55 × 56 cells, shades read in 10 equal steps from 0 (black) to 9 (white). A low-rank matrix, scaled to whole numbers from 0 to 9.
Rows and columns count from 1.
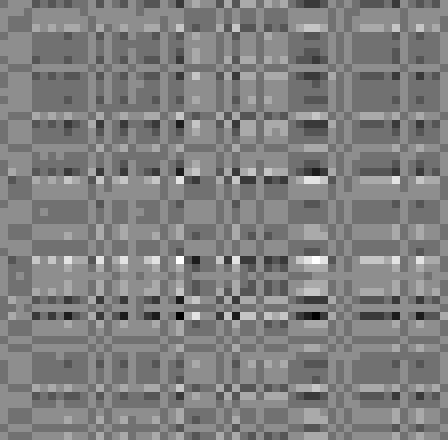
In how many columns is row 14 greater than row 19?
19
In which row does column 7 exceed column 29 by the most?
33
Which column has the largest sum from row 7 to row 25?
25
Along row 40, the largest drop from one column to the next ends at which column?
30
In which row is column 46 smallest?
40
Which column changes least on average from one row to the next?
17
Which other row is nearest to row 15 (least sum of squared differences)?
49
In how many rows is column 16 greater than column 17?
15
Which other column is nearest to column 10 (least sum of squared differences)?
55
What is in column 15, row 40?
3
